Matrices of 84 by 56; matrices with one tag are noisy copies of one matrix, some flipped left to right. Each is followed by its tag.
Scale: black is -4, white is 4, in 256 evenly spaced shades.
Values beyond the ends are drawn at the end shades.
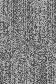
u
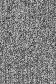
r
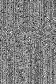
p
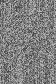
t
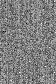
r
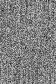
r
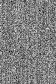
r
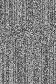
p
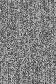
r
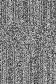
p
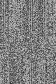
u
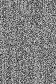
t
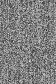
r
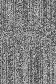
p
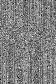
p
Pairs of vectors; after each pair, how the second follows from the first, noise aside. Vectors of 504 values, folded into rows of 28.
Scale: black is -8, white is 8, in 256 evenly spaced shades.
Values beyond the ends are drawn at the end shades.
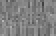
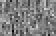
reversed, scaled up.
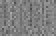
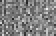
wrapped around, negated, scaled up.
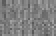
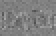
wrapped around, partly zeroed.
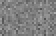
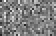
wrapped around, negated, scaled up.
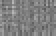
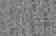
wrapped around, negated, shrunk.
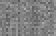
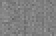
wrapped around, negated, shrunk.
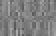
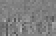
wrapped around, negated, partly zeroed.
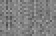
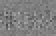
partly zeroed.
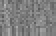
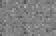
wrapped around, negated, partly zeroed.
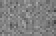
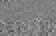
wrapped around, negated, partly zeroed.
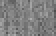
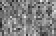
reversed, scaled up.
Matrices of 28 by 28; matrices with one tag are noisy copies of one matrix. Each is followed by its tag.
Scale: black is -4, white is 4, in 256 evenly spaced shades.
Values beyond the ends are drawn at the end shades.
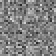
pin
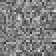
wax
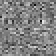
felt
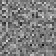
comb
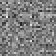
comb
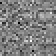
comb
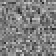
wax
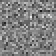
comb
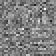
felt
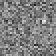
felt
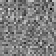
pin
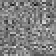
felt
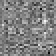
felt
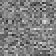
felt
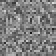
wax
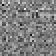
comb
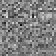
comb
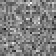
wax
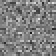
wax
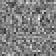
wax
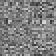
felt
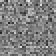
pin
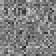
pin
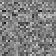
comb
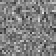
wax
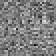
felt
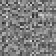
comb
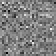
comb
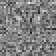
wax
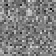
pin
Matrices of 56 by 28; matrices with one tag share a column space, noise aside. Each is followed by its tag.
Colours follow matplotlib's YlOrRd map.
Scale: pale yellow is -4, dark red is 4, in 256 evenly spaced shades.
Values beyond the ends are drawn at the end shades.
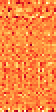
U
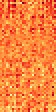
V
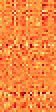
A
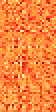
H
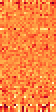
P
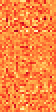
H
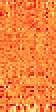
P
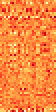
U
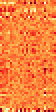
U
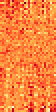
V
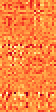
A
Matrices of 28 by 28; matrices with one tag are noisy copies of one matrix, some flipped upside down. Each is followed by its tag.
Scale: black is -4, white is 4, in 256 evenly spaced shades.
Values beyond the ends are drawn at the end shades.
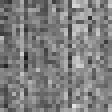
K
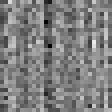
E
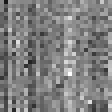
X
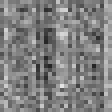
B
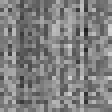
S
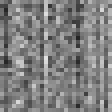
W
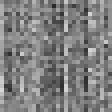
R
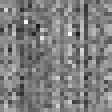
S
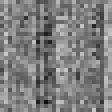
B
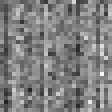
W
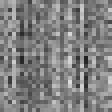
S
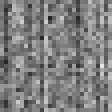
W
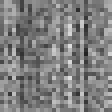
S
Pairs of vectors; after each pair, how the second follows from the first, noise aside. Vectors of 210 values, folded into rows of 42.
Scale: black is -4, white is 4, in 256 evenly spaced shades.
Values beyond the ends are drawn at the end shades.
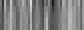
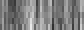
reversed, negated.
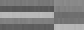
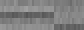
negated, shrunk.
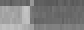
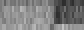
reversed, negated.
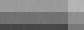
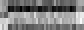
wrapped around, scaled up.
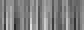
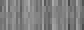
wrapped around, negated, shrunk.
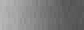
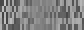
sign-scrambled.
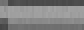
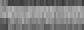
copied.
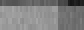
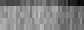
copied.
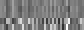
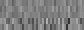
negated, shrunk.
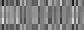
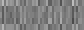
negated, shrunk.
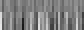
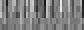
reversed, negated.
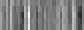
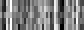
wrapped around, scaled up.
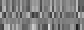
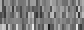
sign-scrambled.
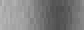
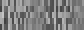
sign-scrambled.
